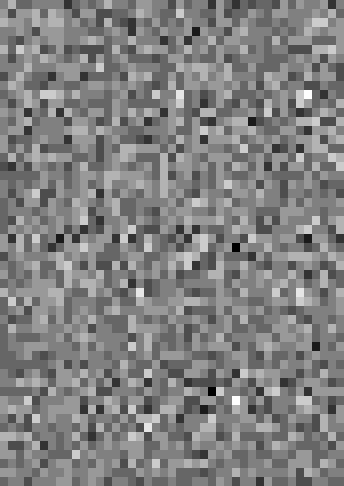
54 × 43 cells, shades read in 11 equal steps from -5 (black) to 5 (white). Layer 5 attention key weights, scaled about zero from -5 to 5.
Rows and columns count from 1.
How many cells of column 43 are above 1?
9
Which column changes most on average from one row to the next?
39
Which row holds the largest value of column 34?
13
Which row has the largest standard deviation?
27
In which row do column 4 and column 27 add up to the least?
44
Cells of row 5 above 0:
16
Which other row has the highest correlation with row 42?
28
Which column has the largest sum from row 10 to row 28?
11
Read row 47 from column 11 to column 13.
1 -1 0
